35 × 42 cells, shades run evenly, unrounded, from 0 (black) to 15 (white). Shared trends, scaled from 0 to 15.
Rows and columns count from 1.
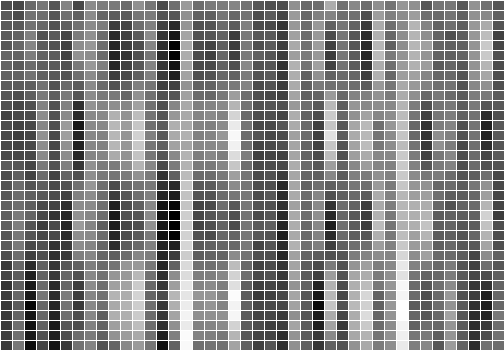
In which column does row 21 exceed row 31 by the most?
41
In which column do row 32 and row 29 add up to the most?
34
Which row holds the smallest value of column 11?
6
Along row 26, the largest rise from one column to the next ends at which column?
16
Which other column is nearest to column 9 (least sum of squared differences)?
37
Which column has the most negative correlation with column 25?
42
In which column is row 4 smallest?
15
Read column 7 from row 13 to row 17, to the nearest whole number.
1 2 2 2 3
